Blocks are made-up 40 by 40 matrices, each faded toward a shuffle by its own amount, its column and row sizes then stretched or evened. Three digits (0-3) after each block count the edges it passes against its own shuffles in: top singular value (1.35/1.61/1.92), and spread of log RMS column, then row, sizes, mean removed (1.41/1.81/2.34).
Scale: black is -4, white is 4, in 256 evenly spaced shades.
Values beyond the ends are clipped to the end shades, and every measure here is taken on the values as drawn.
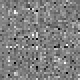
1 2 1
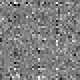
2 2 1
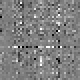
2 3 2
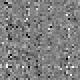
1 2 1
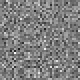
3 2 0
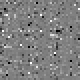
0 2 1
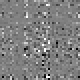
0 3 3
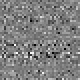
2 0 3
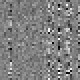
3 3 0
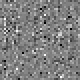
1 2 0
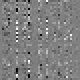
1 3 1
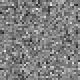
0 0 0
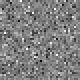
1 0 0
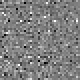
1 2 1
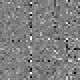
1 2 1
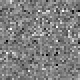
0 0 1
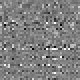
2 1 3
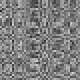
3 3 0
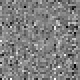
1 2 1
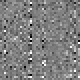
2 3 0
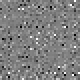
1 1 1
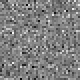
0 0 0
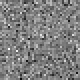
1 0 0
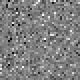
0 0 0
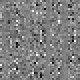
0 3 1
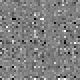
2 2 2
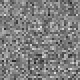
2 0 1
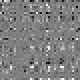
3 3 3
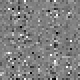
0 2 1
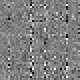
3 3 1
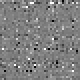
0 2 2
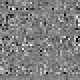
0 2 3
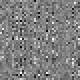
2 3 1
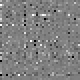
2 1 2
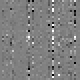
2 3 0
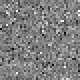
0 0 0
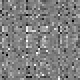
3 2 0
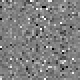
1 1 0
